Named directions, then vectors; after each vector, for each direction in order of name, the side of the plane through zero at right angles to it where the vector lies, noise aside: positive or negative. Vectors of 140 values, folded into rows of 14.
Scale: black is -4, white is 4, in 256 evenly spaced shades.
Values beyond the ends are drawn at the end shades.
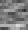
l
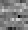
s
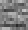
negative, negative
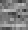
positive, positive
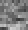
positive, negative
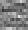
negative, negative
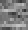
positive, positive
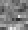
positive, negative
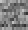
negative, negative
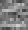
positive, positive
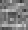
positive, positive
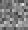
positive, positive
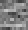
positive, positive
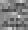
negative, negative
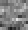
negative, positive
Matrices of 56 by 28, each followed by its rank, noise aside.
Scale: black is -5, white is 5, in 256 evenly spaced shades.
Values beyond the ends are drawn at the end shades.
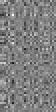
three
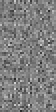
six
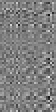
three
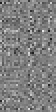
four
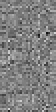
five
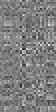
four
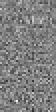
six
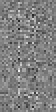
five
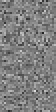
six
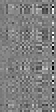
two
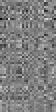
three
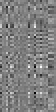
two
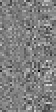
four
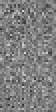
six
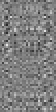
four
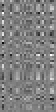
two
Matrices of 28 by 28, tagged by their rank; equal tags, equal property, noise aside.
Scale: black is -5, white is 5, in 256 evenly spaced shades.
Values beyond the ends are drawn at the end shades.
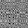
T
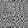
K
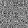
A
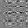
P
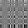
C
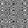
P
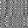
K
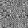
A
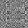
K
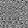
A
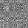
A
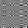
C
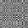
P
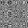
K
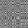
C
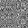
T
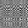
P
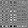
C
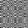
C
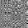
K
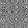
T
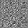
A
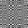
C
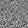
T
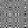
C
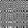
P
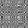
P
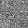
A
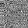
A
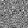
T
